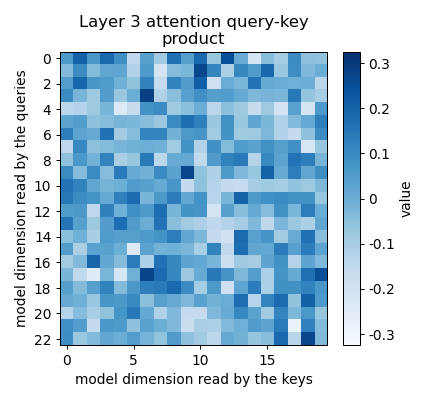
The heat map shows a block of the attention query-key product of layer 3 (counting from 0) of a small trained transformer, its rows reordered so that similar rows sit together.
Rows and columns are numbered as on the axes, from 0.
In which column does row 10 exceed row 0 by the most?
5
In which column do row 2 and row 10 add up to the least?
11
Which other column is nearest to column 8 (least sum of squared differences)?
3
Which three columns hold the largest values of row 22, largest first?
18, 16, 0
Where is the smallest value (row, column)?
21, 17
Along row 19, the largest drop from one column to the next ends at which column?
14
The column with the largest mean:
6
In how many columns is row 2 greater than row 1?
13
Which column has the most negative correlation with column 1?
19
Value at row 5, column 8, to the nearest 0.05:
0.1
